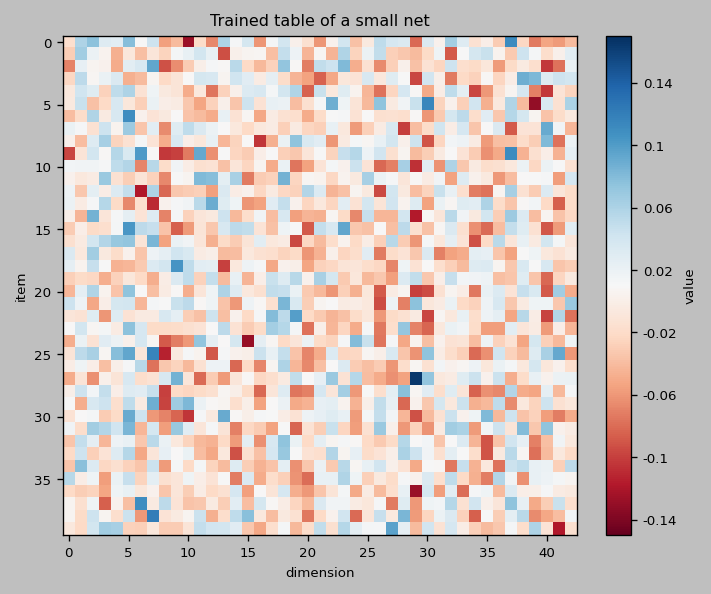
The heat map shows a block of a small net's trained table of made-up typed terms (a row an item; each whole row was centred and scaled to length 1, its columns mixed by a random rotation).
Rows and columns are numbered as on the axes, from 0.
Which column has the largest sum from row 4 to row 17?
5
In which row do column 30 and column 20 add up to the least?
23
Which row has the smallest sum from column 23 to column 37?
20
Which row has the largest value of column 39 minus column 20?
3
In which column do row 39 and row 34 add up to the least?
41
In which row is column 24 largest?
24
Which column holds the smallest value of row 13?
7
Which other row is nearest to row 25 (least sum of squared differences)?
16
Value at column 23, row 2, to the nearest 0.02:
0.08
